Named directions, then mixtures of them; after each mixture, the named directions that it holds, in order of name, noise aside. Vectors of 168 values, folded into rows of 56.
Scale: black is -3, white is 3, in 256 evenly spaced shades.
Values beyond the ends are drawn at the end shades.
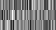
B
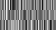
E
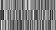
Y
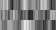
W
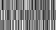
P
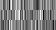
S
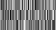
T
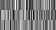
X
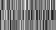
P, X, Y.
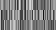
S, X.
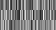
S, X.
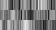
B, W.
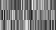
B, P, W.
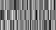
B, E, Y.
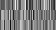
X.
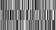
T.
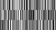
S, X.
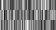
P, W, Y.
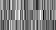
S.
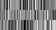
E, T, W.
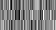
S.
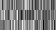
P, W.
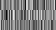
X, Y.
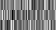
B.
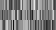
B, T, W.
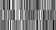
S, X.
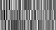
E, P.
